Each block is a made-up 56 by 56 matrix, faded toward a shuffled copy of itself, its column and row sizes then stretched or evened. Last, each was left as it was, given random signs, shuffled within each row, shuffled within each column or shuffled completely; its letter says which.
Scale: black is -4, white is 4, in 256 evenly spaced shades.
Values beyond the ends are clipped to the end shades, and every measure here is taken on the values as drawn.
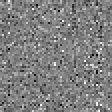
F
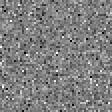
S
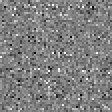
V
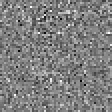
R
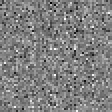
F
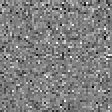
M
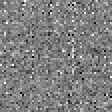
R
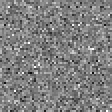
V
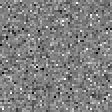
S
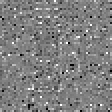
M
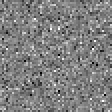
F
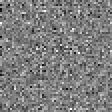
R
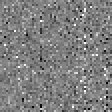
F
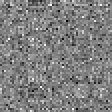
M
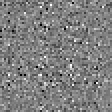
M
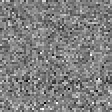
V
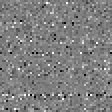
V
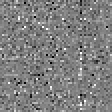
R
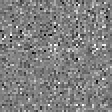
R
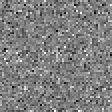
V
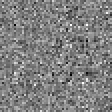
R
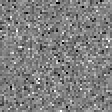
S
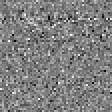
V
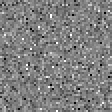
S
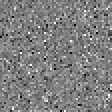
F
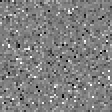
S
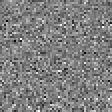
M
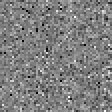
F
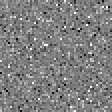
S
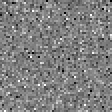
S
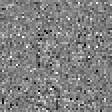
R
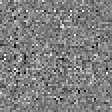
R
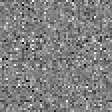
R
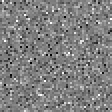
S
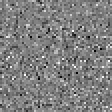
V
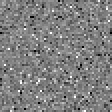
S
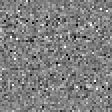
V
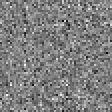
R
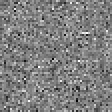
R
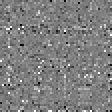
M
